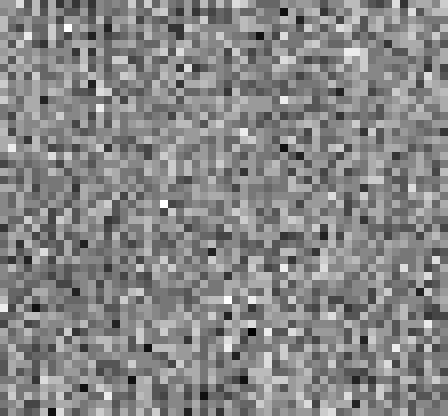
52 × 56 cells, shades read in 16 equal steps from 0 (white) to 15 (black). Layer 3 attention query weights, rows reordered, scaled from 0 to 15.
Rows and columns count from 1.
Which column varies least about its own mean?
20
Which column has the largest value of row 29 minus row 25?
54
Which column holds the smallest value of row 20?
7
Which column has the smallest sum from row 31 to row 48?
34
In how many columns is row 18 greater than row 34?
25
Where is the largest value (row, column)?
42, 32
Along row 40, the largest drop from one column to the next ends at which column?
30
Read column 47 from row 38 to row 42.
11 5 8 8 4
